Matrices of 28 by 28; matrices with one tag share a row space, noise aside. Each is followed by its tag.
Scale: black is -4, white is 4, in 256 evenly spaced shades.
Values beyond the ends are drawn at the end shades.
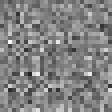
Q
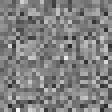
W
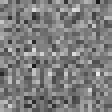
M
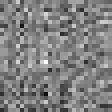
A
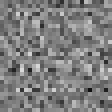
Q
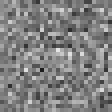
Q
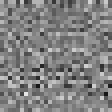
Q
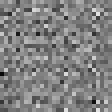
M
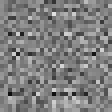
W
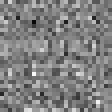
M
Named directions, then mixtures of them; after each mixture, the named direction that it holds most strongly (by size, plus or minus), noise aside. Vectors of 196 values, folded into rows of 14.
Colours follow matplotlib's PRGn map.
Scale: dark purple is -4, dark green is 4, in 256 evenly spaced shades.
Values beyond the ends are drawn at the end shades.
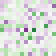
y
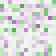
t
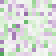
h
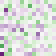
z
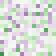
h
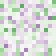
t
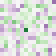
t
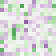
h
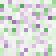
t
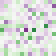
y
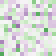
h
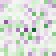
y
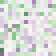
h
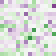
y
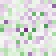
y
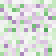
t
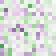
z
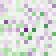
y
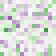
t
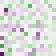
z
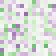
h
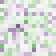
h
